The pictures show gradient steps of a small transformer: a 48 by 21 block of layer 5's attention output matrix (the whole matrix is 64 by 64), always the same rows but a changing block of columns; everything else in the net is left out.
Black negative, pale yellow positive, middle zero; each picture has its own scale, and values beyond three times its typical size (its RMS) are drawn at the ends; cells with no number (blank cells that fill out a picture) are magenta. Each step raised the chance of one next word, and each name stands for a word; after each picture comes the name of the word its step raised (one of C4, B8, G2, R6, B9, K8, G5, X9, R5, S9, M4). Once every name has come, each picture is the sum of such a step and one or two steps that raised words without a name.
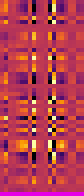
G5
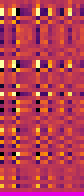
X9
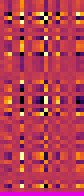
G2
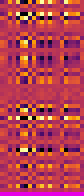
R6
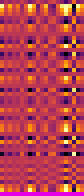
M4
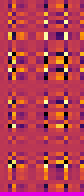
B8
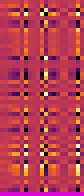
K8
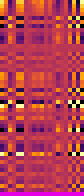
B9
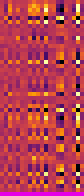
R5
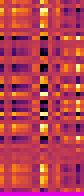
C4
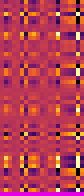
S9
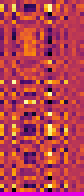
S9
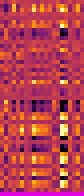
G5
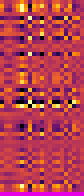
B9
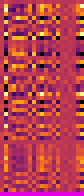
C4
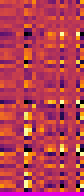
B9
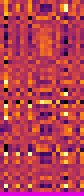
B9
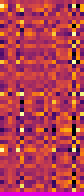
K8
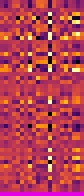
B8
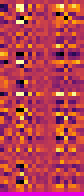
R5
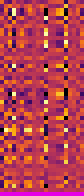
X9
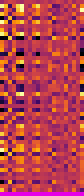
C4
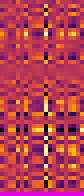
K8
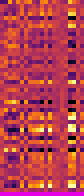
R6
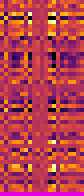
R6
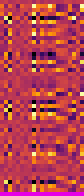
R5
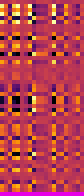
G2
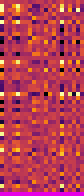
X9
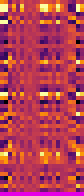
G5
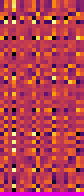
S9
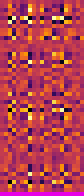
R5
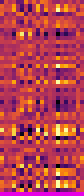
S9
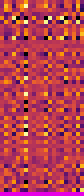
S9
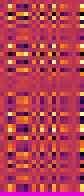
B8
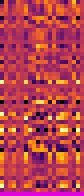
G5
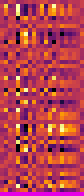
M4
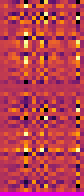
R6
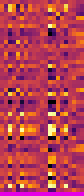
M4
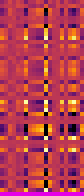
C4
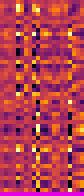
C4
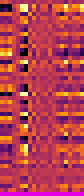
C4
